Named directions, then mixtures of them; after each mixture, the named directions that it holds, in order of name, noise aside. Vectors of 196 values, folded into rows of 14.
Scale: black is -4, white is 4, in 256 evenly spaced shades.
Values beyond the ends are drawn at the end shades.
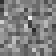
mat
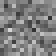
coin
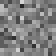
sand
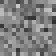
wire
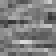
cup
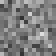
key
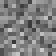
coin.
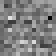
coin, cup, sand.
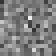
mat.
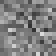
coin, mat, wire.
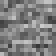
cup, key, wire.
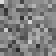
key, mat, sand.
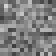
coin, wire.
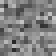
coin, cup, mat.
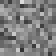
sand.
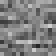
cup, key.
